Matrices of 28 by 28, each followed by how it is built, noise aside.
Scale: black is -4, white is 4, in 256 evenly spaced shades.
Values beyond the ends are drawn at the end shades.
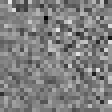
upper triangular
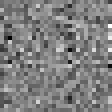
low rank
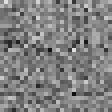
low rank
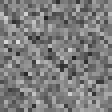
Toeplitz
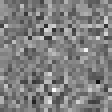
low rank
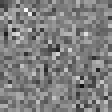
block diagonal
